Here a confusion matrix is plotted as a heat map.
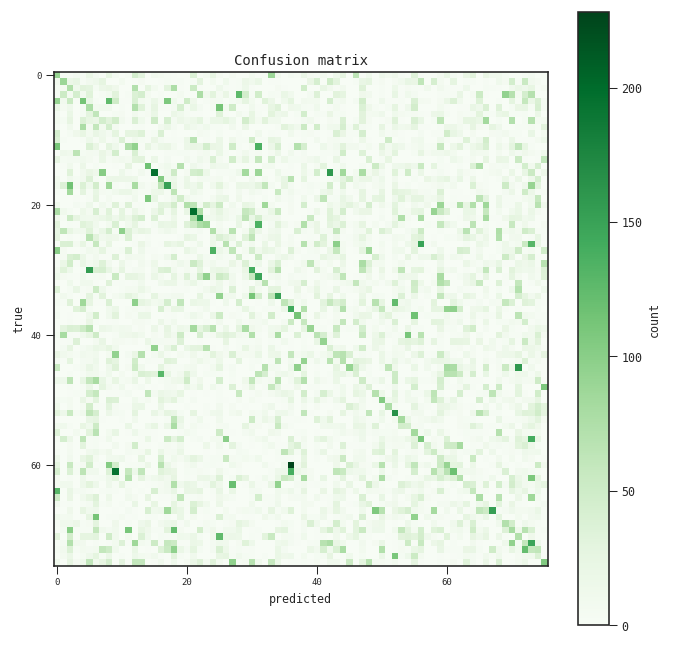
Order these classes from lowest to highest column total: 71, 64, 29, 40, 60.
40, 29, 60, 64, 71
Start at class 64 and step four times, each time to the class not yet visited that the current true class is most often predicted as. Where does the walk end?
25
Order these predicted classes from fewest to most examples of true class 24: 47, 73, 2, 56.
47, 2, 73, 56
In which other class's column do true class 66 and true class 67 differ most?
49
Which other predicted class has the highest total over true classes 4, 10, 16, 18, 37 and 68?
55
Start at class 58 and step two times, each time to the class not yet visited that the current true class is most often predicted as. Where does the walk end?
52
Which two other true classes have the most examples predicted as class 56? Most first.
26, 22
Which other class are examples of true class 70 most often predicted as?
18
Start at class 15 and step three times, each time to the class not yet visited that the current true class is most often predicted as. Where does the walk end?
31
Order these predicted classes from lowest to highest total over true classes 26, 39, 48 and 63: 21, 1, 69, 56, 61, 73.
61, 69, 1, 21, 73, 56
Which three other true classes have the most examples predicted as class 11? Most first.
70, 62, 61
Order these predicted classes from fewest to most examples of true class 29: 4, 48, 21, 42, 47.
42, 4, 48, 21, 47
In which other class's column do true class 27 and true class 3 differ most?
28
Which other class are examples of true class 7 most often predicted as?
66
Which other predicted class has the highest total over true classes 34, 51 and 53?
30
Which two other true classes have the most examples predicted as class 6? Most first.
68, 47
